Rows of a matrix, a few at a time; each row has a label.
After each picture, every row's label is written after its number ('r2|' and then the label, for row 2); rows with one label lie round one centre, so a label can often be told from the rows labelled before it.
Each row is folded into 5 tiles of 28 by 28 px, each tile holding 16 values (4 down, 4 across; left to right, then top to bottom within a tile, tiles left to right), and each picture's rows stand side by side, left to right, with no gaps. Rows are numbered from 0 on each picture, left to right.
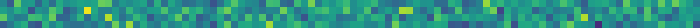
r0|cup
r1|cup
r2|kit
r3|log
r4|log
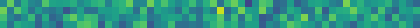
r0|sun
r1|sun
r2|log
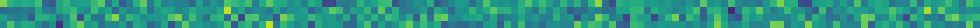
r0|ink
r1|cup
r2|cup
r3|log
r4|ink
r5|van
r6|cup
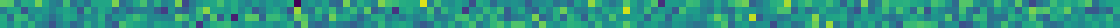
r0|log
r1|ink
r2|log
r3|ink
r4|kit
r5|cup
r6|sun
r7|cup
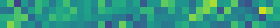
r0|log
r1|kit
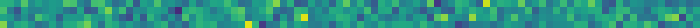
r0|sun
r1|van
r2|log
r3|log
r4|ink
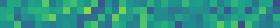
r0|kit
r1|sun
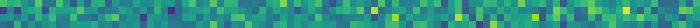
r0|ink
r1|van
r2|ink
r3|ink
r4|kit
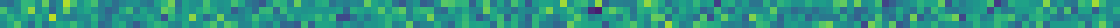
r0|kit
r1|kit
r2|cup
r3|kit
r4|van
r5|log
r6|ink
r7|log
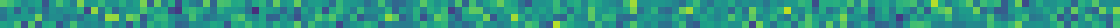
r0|ink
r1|van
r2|ink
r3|van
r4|kit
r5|cup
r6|sun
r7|ink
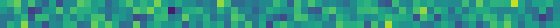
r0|van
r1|van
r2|van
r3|sun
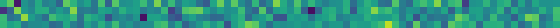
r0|log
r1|van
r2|van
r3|ink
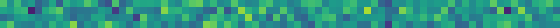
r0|van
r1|sun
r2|kit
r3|sun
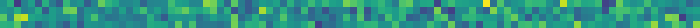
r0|log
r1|kit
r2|sun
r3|log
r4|ink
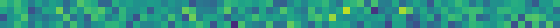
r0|van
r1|cup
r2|kit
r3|cup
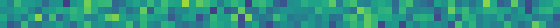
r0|cup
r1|sun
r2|sun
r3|kit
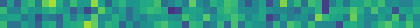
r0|sun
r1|van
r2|ink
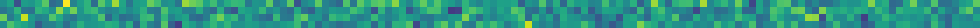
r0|log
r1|sun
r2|log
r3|van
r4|sun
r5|ink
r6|kit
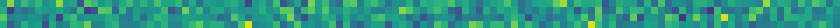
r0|sun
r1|van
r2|kit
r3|van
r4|ink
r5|log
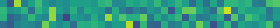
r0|cup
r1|cup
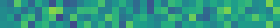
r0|cup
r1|cup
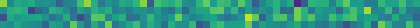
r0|van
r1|ink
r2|log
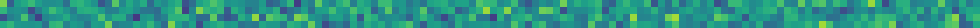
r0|van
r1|ink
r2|log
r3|kit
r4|ink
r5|log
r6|ink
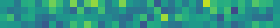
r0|sun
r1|log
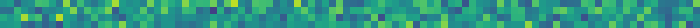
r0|log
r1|sun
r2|cup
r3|van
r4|kit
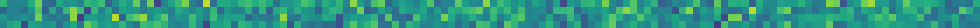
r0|ink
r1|log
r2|sun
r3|log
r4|kit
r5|cup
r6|kit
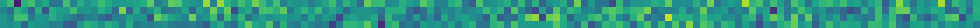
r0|log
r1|log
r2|sun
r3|ink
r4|cup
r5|sun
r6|ink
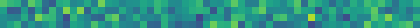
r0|ink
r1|sun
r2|cup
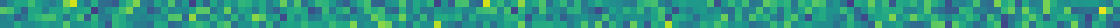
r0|kit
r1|cup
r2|van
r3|log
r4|van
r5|log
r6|kit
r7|kit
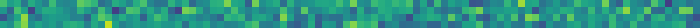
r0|van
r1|van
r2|sun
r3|cup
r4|kit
